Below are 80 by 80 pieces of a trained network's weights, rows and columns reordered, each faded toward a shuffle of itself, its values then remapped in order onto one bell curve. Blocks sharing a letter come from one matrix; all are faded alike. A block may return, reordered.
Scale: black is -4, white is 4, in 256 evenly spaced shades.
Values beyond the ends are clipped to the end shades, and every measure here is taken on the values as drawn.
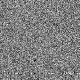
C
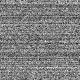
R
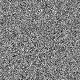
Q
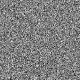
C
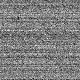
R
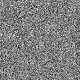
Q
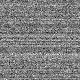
R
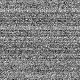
R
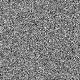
Q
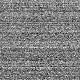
R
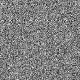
C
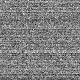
R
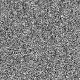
Q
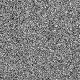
Q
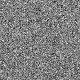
C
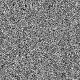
Q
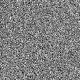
Q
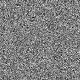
C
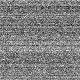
R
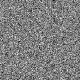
Q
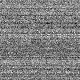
R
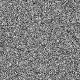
C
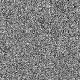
Q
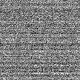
R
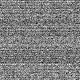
R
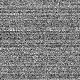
R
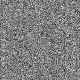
Q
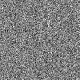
Q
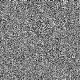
C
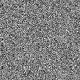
Q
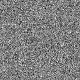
C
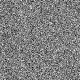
Q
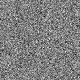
Q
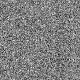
C
